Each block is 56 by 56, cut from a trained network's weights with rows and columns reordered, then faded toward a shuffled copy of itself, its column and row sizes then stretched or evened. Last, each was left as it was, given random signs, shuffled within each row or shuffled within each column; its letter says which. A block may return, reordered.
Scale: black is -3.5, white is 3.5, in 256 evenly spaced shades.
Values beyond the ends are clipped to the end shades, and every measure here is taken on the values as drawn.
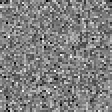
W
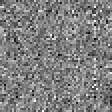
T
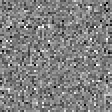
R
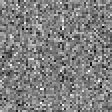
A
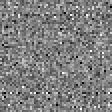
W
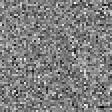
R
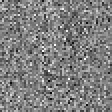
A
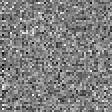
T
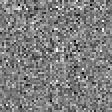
R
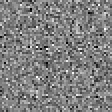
T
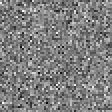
R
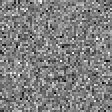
W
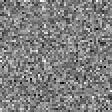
W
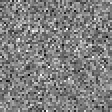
W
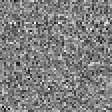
W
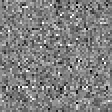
T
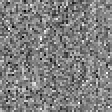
A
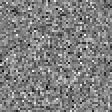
A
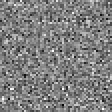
W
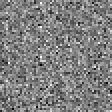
A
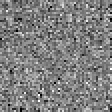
T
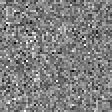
A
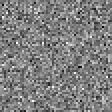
W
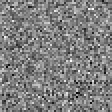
W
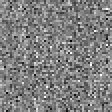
A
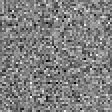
T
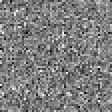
R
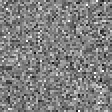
A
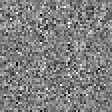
T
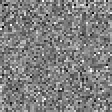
W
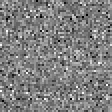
W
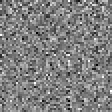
T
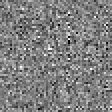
T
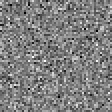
A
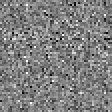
R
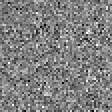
R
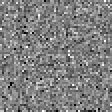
W
